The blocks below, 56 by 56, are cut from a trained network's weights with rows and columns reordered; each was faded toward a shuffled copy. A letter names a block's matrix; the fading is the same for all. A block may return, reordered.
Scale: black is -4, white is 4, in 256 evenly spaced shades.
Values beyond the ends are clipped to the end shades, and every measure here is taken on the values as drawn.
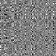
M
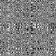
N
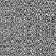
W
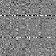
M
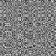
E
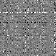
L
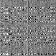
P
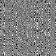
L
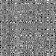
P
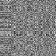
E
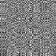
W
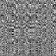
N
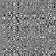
N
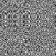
W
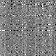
P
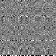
M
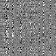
L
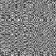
E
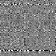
M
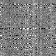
P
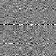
M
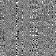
L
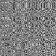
E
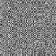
E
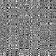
N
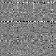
M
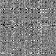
P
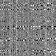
P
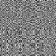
E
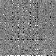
L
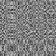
E
